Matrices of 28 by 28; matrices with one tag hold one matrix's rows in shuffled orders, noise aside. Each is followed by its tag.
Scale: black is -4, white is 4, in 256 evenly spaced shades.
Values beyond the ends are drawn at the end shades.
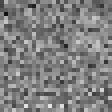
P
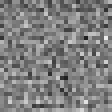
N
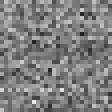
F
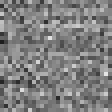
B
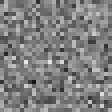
P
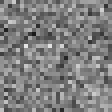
P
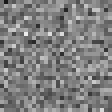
P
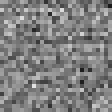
F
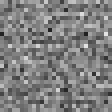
N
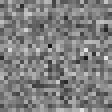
N
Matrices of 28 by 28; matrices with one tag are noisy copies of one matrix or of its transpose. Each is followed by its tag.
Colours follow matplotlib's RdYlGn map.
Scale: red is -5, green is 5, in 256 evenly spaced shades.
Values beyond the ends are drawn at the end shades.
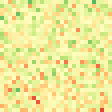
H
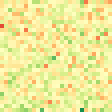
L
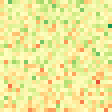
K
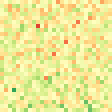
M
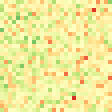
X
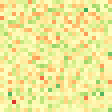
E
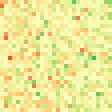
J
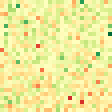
K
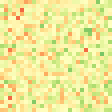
L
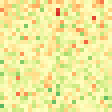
J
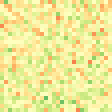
L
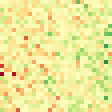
M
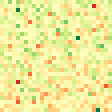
X
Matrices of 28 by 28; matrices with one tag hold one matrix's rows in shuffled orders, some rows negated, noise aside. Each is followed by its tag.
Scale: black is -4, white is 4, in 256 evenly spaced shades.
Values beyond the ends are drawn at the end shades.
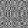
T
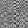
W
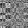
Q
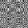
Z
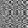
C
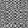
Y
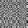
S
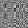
W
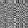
W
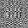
Y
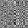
W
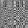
W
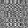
Y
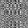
Y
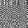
S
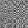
W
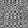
Y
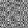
Z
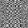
Y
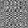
Y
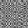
T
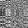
Q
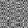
Z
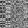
Q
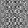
Y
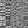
Q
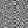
W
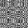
Z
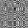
W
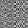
W
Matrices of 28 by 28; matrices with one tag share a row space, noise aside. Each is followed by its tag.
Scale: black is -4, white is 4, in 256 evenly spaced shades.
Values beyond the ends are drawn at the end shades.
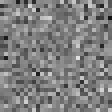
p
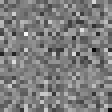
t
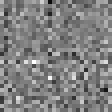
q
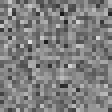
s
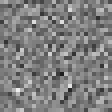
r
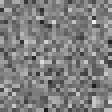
t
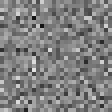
p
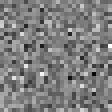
t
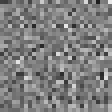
r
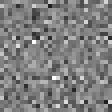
q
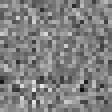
p
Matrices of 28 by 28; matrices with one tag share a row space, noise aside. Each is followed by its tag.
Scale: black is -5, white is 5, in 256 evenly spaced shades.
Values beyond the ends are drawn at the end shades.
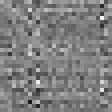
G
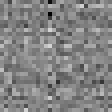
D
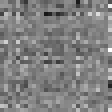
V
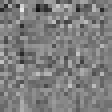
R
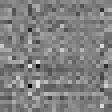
G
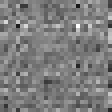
V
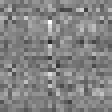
D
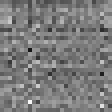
G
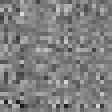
R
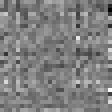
V
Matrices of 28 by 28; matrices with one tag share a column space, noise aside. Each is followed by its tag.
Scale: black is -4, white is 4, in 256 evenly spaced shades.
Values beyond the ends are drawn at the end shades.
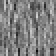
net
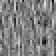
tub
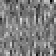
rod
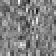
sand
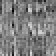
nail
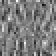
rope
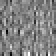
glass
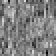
rod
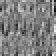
nail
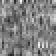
rod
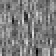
net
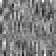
rope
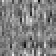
rod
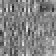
nail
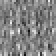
glass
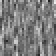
tub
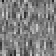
rope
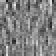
tub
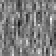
net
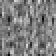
rod
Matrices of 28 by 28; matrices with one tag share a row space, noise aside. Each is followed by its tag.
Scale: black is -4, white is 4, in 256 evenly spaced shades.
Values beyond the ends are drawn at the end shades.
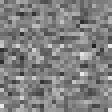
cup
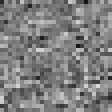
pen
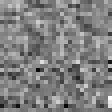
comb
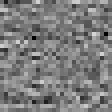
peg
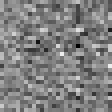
comb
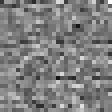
comb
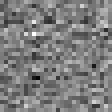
peg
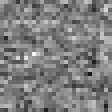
peg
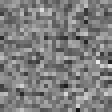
pen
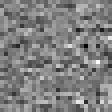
pen
